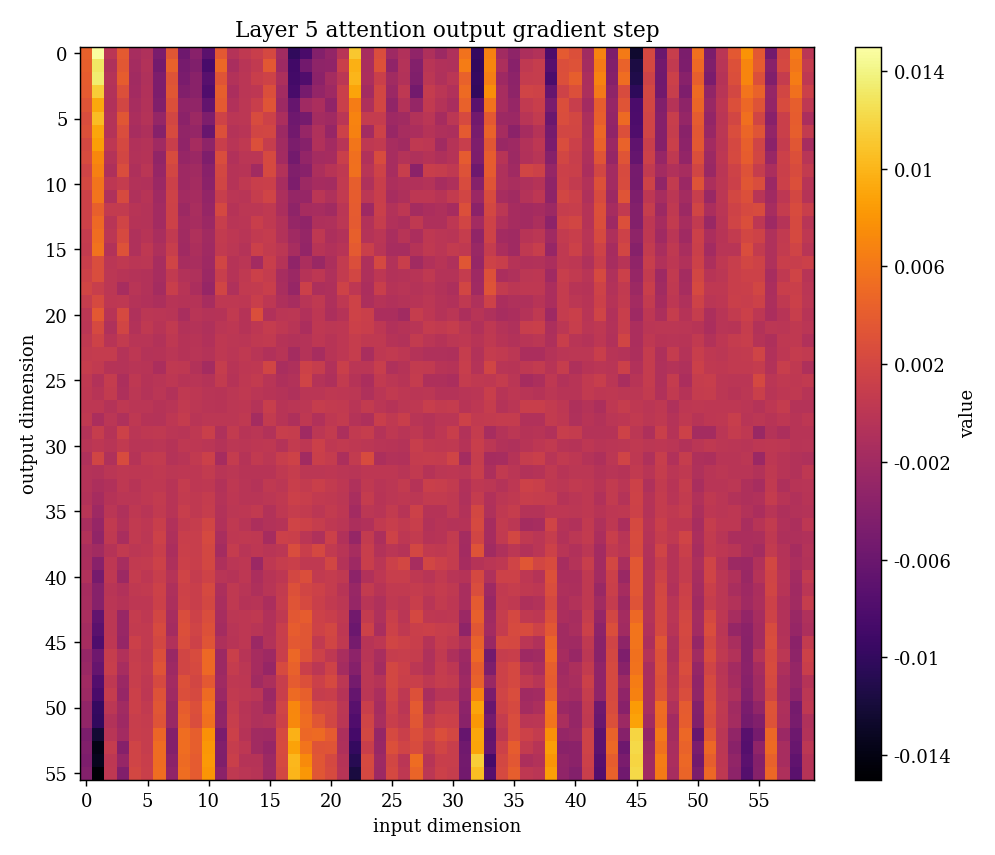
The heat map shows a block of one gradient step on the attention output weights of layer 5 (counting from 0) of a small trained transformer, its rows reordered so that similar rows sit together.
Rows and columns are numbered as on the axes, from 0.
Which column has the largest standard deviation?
1
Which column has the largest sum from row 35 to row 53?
45
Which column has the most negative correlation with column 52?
40
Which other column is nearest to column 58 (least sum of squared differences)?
42
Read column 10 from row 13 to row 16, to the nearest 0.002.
-0.002 -0.002 -0.002 -0.002
